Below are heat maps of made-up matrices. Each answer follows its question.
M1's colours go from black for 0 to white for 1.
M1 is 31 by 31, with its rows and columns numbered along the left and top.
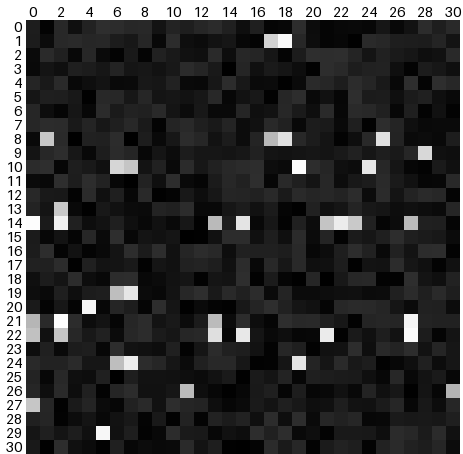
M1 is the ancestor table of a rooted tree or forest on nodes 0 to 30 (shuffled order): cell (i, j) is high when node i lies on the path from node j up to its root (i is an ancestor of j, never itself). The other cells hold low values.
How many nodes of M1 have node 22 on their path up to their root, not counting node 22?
6
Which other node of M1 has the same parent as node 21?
15
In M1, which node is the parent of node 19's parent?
10
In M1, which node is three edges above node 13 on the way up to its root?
14
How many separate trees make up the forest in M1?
10
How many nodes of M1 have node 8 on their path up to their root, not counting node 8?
4
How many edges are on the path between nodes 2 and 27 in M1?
3
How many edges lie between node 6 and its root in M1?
3
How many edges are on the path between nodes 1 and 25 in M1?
2
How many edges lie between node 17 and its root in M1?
2
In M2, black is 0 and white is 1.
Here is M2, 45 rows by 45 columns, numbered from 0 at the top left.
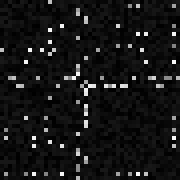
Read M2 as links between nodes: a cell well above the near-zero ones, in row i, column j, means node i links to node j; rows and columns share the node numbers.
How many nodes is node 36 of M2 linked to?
3
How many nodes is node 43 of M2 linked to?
9
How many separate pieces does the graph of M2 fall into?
4
